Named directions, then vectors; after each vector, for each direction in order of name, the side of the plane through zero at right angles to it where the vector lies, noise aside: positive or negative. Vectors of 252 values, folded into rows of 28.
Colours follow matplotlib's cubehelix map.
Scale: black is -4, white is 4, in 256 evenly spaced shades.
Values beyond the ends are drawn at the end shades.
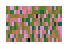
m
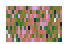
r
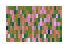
negative, positive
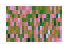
positive, negative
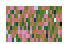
positive, positive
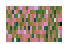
positive, positive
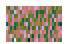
positive, positive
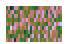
negative, negative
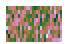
positive, negative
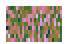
negative, positive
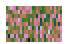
positive, negative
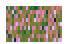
negative, negative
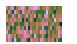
positive, positive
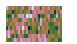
negative, positive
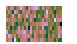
positive, positive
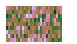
negative, positive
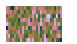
negative, positive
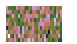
negative, positive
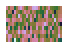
positive, positive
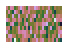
positive, positive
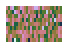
positive, positive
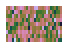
positive, positive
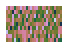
positive, positive
